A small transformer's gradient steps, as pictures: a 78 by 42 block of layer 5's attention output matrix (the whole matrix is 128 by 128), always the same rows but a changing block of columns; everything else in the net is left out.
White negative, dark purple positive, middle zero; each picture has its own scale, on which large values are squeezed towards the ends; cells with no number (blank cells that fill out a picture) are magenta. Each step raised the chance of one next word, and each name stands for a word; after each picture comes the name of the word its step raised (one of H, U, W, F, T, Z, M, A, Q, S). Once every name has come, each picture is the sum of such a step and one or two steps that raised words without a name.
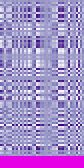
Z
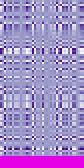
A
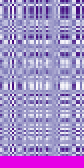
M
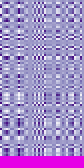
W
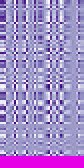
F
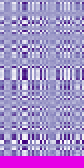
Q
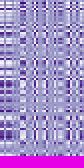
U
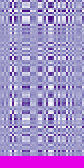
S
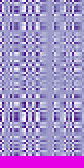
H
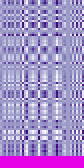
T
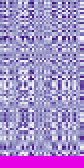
U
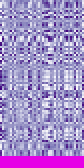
T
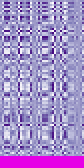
Z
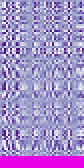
A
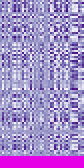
H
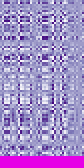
W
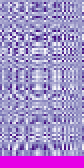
A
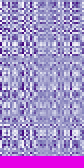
Z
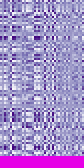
H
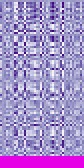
Z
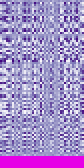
W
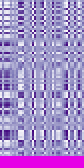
T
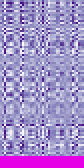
Z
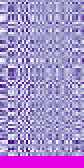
Q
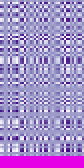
W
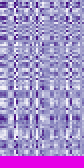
S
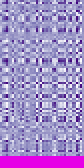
H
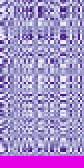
M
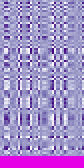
A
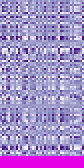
A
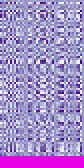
U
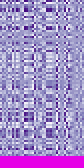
H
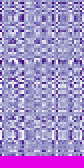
U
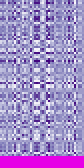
F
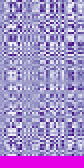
H
